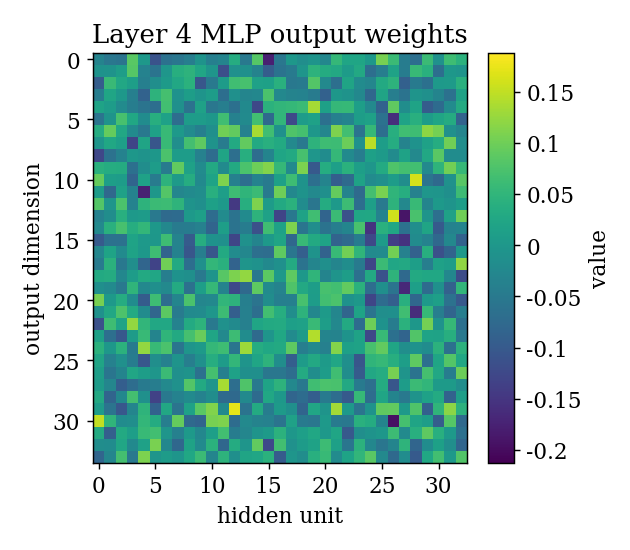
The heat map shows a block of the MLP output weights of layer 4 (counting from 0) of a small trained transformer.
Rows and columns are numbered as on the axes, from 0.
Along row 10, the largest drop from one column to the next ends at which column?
29
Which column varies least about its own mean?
7
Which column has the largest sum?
21
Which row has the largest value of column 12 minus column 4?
11
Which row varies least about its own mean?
3
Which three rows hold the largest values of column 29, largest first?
6, 22, 31
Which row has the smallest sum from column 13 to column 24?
28
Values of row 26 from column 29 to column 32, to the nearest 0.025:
0.075 0.025 -0.05 0.1
